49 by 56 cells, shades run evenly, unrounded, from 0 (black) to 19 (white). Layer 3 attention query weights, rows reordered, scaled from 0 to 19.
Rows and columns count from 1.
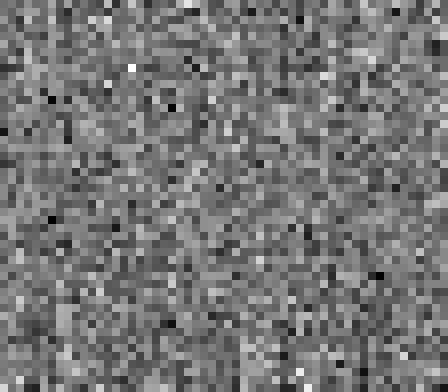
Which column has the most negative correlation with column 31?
23
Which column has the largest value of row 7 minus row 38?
45
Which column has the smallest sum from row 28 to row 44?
42
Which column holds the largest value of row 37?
13
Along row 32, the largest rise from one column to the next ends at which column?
15
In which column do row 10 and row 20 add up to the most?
41
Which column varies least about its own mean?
52
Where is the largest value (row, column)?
9, 17
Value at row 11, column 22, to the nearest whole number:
12
